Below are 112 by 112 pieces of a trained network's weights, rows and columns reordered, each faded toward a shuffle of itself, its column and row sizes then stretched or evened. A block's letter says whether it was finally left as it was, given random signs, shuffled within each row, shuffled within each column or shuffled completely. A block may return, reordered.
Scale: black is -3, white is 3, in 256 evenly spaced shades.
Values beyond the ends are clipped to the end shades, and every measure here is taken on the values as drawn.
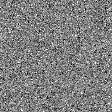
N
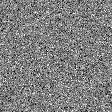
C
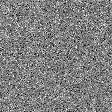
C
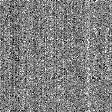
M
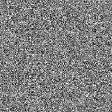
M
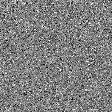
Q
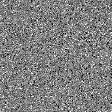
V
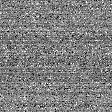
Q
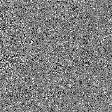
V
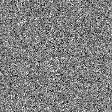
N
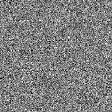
M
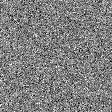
C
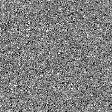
V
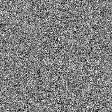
N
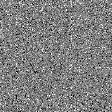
V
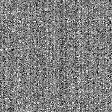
M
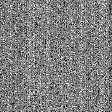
M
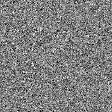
V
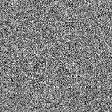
M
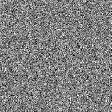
M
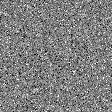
C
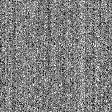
N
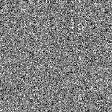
M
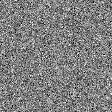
N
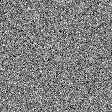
C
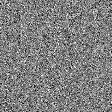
N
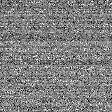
Q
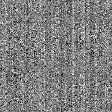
M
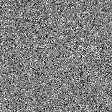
Q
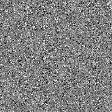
V
